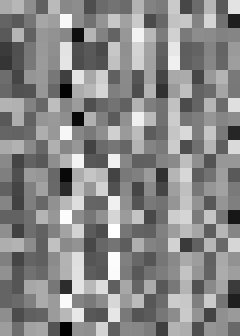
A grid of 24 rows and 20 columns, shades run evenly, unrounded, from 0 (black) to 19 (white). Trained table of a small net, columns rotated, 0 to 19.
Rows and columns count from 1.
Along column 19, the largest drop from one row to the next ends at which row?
18
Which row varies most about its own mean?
16
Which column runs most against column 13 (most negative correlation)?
10
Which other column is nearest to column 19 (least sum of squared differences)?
11
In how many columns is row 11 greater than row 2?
9
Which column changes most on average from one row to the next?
6
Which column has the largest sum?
15
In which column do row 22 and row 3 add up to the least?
7
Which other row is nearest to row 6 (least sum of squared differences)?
14
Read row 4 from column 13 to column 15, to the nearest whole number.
12 7 17
